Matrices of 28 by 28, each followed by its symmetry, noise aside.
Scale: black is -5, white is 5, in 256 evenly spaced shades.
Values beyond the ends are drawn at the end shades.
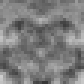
mirrored left to right.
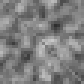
symmetric.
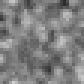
no symmetry.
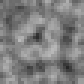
symmetric.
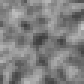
symmetric.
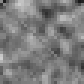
no symmetry.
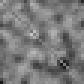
symmetric.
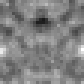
mirrored left to right.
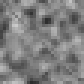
no symmetry.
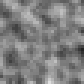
antisymmetric.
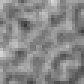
symmetric.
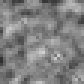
no symmetry.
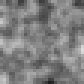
antisymmetric.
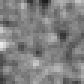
antisymmetric.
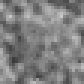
antisymmetric.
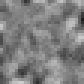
antisymmetric.
